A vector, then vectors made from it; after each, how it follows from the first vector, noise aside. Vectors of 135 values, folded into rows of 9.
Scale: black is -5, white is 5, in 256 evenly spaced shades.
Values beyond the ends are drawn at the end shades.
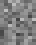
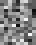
reversed, scaled up.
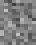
sign-scrambled.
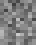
negated.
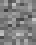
sign-scrambled.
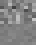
wrapped around, negated, partly zeroed.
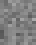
shrunk.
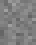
shrunk.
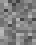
negated.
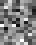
reversed, scaled up.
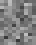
wrapped around, negated.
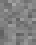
shrunk.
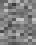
sign-scrambled.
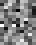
reversed, scaled up.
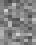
sign-scrambled.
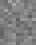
shrunk.
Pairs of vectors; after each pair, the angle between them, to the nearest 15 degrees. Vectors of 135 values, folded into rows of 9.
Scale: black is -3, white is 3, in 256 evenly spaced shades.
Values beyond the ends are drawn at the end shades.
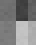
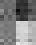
15 degrees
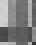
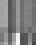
75 degrees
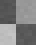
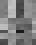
90 degrees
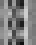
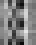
15 degrees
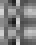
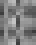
165 degrees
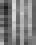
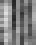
165 degrees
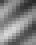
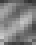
30 degrees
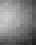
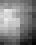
15 degrees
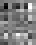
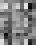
135 degrees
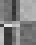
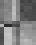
165 degrees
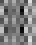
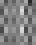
165 degrees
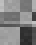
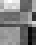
30 degrees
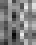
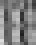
120 degrees
